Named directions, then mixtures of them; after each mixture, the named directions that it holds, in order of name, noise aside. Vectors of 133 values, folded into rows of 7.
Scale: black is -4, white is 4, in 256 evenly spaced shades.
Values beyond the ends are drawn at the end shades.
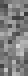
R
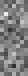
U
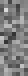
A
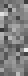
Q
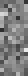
Q.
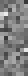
Q, U.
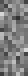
Q, R.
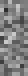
A.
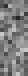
Q, R.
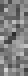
A, R.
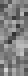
A, R.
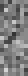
A, R.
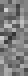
A.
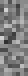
A.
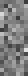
Q.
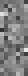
Q.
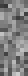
Q, R.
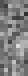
R.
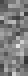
R, U.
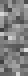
A, Q.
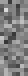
A.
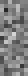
A.
